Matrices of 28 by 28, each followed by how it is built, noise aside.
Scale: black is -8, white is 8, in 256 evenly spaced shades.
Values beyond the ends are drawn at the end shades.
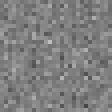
low rank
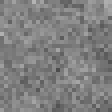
smooth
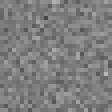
noise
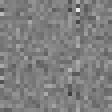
uneven columns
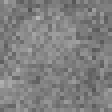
smooth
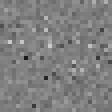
sparse
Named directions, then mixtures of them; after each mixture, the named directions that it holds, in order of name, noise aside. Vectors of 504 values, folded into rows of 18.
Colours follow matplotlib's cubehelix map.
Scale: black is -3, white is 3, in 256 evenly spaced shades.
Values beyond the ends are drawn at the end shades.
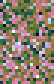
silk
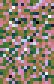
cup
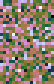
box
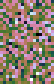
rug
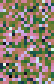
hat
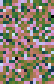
box.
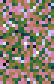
cup, hat, silk.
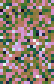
box, silk.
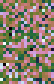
hat.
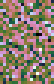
rug.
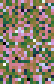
box, hat, silk.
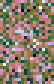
box, hat, silk.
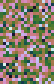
hat.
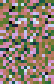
cup.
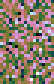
rug.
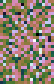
rug, silk.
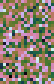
hat.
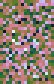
cup, silk.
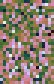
box, hat, silk.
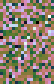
cup, rug, silk.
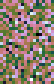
rug.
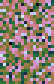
hat, rug.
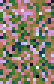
silk.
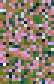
hat, rug.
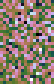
rug.
